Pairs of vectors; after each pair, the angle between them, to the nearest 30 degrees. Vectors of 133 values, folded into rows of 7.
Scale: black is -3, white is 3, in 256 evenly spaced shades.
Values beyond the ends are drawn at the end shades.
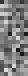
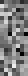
30 degrees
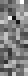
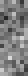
120 degrees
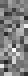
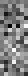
30 degrees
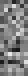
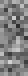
150 degrees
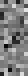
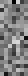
120 degrees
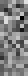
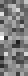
60 degrees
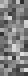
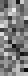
150 degrees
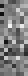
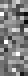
120 degrees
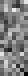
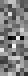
90 degrees
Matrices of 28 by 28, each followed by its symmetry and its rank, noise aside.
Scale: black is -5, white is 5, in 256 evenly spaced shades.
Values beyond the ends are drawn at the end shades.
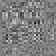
no symmetry, rank three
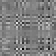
no symmetry, rank two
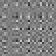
symmetric, rank two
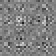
symmetric, rank three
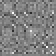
symmetric, rank four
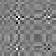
symmetric, rank two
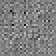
symmetric, rank four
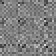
symmetric, rank three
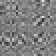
no symmetry, rank four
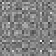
symmetric, rank three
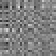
no symmetry, rank two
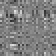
antisymmetric, rank two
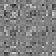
symmetric, rank two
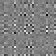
antisymmetric, rank two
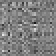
no symmetry, rank three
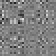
antisymmetric, rank two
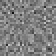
symmetric, rank four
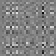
no symmetry, rank two
